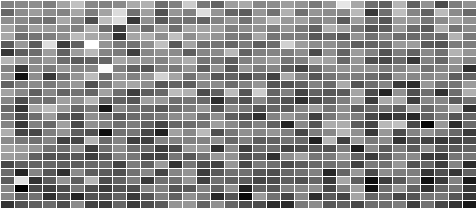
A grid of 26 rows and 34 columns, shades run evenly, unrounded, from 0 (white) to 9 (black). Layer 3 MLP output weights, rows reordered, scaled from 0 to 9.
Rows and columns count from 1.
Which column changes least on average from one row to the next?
24
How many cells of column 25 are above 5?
9
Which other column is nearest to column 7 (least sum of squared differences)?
12
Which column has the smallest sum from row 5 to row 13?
7
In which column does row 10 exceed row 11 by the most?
2
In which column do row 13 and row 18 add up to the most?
23
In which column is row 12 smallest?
19
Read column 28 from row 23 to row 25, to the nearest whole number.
7 5 5
